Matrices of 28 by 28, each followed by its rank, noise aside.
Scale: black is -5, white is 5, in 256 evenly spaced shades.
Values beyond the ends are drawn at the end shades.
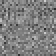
six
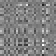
two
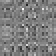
three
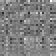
three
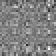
four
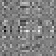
three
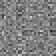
six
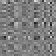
two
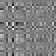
two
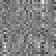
four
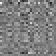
four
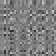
three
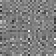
four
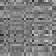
three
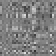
three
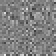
four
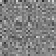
four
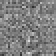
six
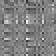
two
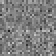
eight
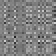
two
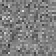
eight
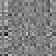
three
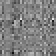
four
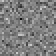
eight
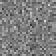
eight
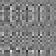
two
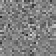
six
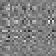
three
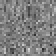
six
